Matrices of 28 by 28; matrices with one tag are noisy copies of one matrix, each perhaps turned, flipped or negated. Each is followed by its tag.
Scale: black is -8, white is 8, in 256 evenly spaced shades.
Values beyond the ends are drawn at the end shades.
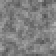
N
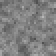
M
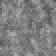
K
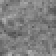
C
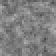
N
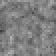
N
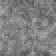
C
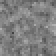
N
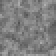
N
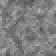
N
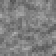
K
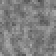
K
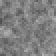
M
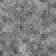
M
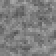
K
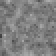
N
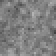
C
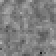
K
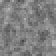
K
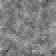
N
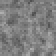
K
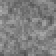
C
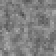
K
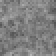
C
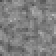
K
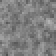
M
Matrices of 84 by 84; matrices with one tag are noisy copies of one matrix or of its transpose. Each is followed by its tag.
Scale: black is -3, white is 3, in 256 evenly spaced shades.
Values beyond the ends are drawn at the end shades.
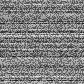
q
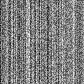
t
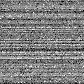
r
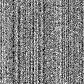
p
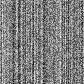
p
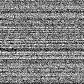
r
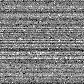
r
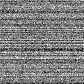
r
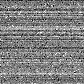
t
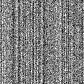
p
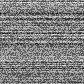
p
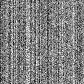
t
